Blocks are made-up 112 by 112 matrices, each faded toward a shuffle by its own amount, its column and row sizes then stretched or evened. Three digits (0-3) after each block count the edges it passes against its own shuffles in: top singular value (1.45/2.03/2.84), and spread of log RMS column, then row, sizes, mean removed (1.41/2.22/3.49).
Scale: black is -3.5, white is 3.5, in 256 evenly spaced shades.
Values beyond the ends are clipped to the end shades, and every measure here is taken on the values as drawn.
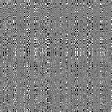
3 3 2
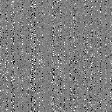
0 3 1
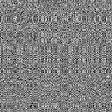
3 1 2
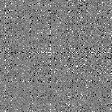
2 2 2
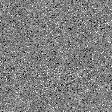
0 0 1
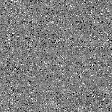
1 1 1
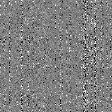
1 3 1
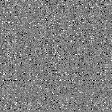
1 1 2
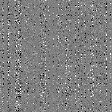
0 3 1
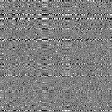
3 1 3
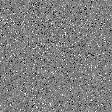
0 1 1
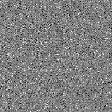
2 0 1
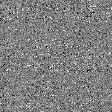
0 1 2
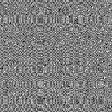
3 1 0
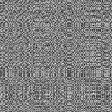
3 2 1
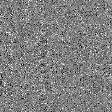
1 1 1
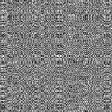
3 2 2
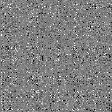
0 2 2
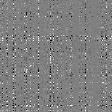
2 3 2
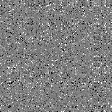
2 1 1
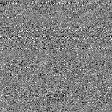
2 0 2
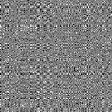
3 2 2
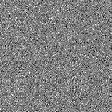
2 0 0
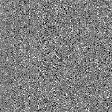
1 2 0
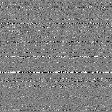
2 0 3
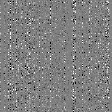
0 3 1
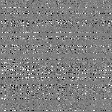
0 2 3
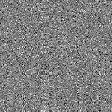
2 1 0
